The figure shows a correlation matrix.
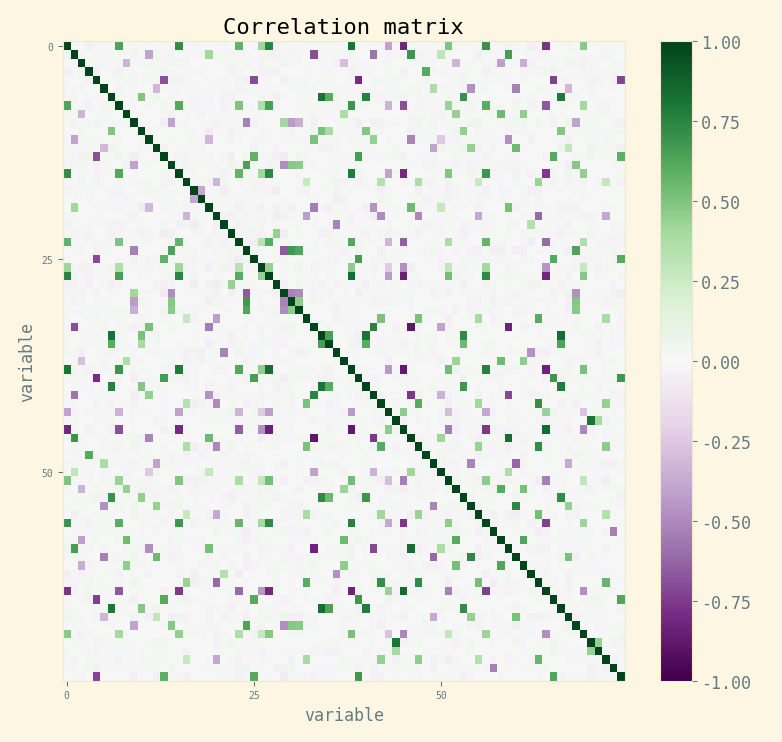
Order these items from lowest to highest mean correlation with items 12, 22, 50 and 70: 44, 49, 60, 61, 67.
49, 61, 67, 60, 44
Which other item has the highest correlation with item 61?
58
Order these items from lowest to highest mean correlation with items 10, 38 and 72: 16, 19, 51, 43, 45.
45, 43, 19, 16, 51
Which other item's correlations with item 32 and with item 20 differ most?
63
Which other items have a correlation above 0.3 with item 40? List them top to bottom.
6, 10, 34, 35, 53, 66
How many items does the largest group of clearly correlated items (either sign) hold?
13
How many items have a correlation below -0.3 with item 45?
10
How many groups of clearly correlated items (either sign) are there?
14
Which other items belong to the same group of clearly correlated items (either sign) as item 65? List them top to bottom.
4, 13, 25, 39, 74
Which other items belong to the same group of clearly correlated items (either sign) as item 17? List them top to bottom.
18
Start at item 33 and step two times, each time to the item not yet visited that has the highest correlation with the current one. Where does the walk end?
11
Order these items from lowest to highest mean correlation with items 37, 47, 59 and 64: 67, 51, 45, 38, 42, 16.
38, 51, 67, 16, 42, 45
